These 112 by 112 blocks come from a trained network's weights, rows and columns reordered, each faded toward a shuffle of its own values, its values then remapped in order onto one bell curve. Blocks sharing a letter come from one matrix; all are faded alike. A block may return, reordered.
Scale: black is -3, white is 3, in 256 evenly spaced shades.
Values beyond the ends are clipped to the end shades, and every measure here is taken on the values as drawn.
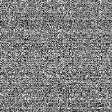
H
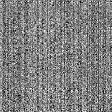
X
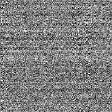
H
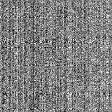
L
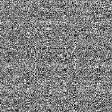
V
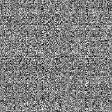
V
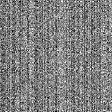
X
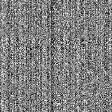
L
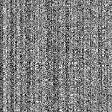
X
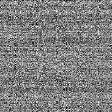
H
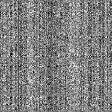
X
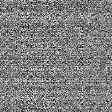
H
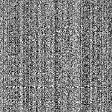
X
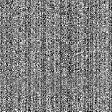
X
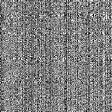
L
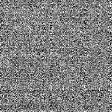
V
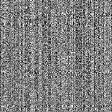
L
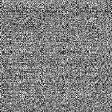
V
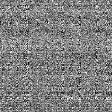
H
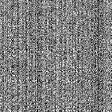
L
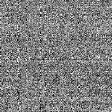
V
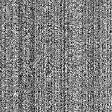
X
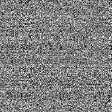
V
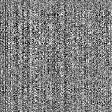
L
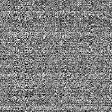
H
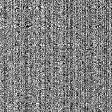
X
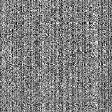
X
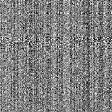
X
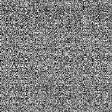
V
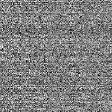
H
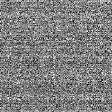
H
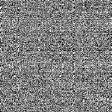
V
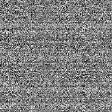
H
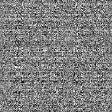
H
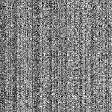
X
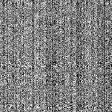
L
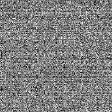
H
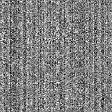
L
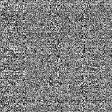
V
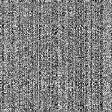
X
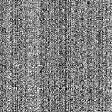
L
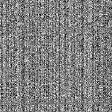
X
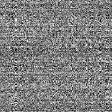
H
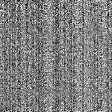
X
